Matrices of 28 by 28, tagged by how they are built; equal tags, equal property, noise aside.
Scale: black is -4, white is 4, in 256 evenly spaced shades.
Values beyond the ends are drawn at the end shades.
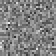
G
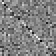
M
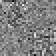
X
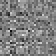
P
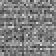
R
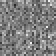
R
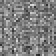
R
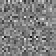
P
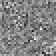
X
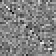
M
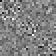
X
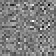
P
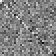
M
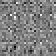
P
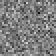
G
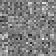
P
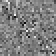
X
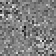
X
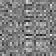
P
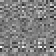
P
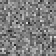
G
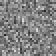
G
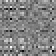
P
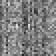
R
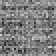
R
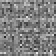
R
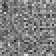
R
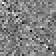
M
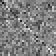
M
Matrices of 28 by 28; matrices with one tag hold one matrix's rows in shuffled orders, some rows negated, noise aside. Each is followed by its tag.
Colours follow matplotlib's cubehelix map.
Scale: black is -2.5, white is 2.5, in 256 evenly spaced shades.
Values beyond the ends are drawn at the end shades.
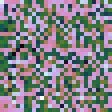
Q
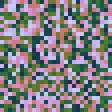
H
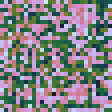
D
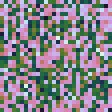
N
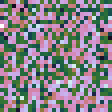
N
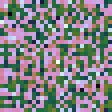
Q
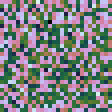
N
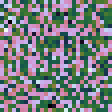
N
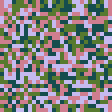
D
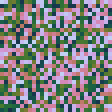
Q
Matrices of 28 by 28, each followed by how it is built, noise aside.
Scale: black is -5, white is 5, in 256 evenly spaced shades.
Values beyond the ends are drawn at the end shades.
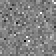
sparse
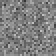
noise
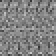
repeating columns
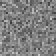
noise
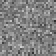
noise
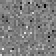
sparse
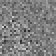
lower triangular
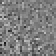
lower triangular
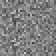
repeating rows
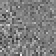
lower triangular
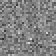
noise
